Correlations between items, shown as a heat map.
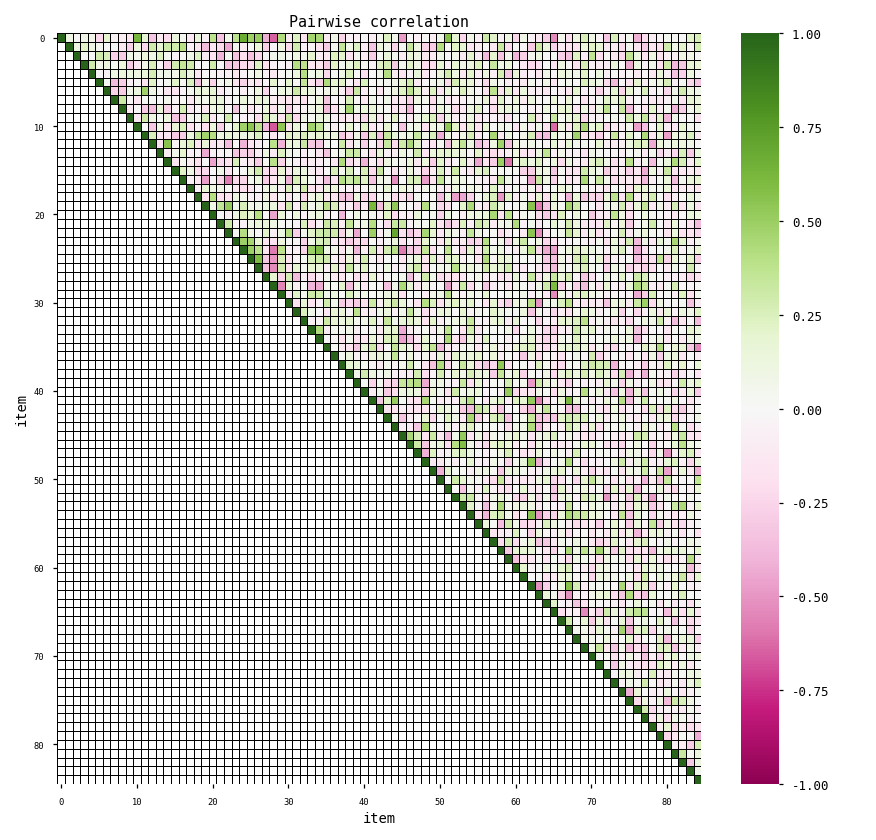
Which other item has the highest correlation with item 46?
53
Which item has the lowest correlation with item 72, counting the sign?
52
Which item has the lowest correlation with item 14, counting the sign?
59
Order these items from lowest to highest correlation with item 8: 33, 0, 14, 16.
14, 0, 33, 16
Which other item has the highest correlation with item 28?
65
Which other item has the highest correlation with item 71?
58
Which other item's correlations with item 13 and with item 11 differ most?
19
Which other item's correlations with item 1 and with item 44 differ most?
22
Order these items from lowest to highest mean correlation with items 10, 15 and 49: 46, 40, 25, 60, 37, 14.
14, 37, 60, 46, 40, 25
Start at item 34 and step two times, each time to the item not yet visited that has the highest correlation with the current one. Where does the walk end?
0
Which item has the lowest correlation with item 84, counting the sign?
35
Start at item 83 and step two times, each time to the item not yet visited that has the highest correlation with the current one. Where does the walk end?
40
